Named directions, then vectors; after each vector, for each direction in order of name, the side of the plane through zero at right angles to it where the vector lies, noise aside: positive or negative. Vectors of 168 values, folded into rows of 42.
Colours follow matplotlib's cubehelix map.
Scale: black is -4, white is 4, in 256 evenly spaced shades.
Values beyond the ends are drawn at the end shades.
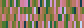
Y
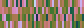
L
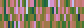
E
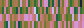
negative, negative, positive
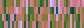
positive, positive, positive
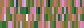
negative, positive, positive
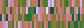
positive, positive, negative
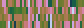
negative, negative, negative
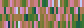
positive, positive, negative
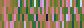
negative, positive, negative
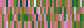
negative, positive, negative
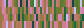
negative, positive, negative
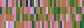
negative, positive, negative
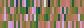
negative, positive, positive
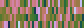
positive, positive, negative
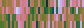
positive, positive, positive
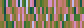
positive, negative, positive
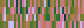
negative, positive, positive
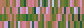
positive, positive, negative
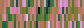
negative, positive, positive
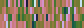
negative, positive, negative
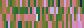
negative, negative, positive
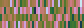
positive, positive, negative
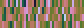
positive, negative, negative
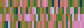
negative, negative, positive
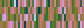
negative, positive, positive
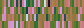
negative, positive, positive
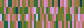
negative, negative, positive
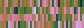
negative, negative, positive
